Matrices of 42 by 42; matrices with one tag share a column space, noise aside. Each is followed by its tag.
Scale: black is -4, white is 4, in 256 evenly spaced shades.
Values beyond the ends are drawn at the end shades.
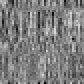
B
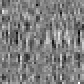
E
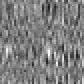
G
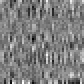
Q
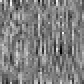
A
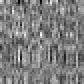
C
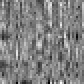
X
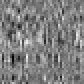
E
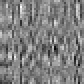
G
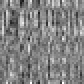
B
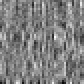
X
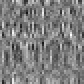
C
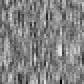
A
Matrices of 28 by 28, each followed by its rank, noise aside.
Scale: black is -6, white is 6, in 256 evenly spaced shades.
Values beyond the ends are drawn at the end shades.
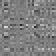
three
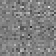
four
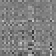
three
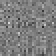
four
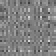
two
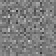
four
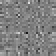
four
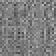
four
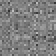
five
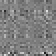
two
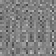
three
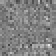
five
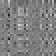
two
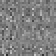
four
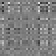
two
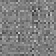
five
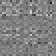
three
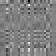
two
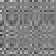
two
